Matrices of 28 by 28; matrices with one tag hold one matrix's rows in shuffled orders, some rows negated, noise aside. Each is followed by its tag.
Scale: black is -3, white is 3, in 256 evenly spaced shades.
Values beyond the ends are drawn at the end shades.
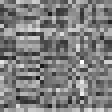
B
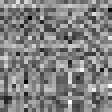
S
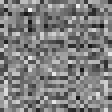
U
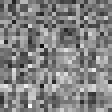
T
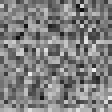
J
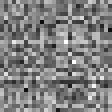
S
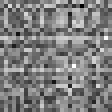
S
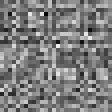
T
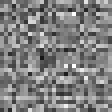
T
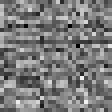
B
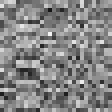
B
